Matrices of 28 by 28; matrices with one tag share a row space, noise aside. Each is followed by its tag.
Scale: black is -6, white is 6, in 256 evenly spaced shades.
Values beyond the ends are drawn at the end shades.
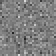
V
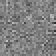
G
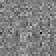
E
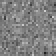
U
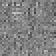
U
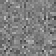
G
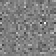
V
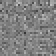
V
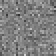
V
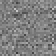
U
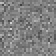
E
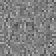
G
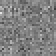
E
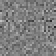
G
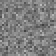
V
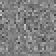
V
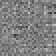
U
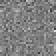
G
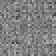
U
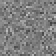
G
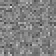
E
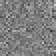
G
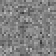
E
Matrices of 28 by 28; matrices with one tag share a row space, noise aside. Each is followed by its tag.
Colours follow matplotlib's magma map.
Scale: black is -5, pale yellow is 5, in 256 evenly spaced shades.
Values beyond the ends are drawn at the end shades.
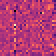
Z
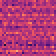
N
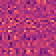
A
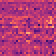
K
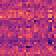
K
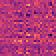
K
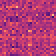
N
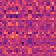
N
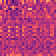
N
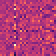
Z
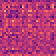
N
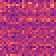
N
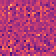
A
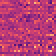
K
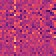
Z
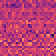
N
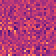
A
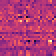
K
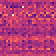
N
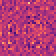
A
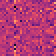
Z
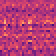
N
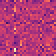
Z
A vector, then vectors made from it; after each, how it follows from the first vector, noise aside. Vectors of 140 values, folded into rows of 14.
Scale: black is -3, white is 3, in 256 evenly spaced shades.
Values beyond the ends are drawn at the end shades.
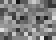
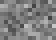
wrapped around, negated, shrunk.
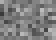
wrapped around, negated, shrunk.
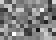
wrapped around, negated.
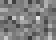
negated, partly zeroed.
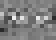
negated, partly zeroed.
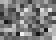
wrapped around, negated.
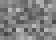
wrapped around, negated, shrunk.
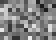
wrapped around, negated.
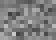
wrapped around, shrunk.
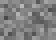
wrapped around, shrunk.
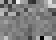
negated, partly zeroed.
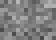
negated, shrunk.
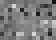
wrapped around, negated, partly zeroed.
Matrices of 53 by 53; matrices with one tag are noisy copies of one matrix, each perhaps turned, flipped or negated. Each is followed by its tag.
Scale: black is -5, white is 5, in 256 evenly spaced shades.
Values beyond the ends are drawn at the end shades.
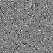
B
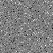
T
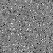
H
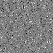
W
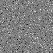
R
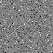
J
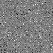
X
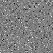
B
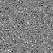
W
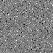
J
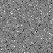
T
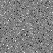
T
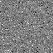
W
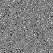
R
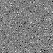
W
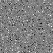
H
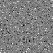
H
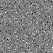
J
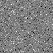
T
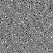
W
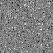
H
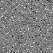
J
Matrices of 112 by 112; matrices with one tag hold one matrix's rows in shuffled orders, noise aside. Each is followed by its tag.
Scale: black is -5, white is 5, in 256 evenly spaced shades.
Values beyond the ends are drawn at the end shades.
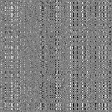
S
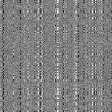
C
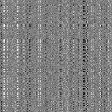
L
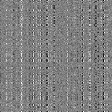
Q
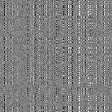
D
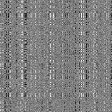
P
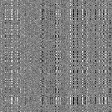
S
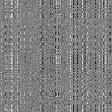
S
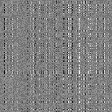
D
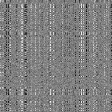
P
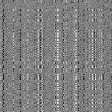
C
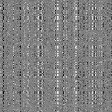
C
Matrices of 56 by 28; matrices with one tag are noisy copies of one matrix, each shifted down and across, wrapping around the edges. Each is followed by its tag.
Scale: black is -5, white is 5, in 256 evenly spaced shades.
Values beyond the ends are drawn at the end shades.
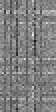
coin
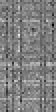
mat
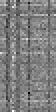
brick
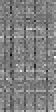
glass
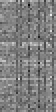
mat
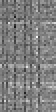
mat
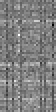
mat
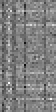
brick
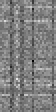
brick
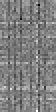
coin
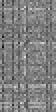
mat
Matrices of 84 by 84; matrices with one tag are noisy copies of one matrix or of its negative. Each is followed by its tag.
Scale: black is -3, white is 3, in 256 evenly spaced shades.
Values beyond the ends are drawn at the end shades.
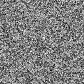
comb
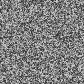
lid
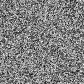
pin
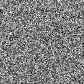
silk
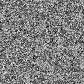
comb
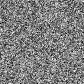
pin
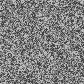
pin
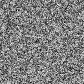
silk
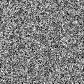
silk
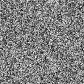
pin
